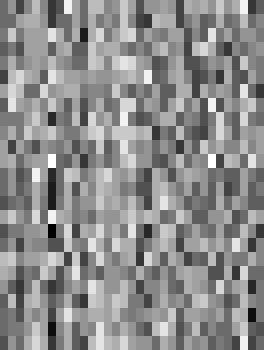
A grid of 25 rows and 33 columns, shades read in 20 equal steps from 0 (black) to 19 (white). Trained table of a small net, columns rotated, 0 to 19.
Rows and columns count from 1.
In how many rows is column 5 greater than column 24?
20
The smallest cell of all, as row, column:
17, 7
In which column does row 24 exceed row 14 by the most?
25
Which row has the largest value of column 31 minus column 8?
1
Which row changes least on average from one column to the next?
5
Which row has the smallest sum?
14
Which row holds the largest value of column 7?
12
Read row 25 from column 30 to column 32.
5 18 5
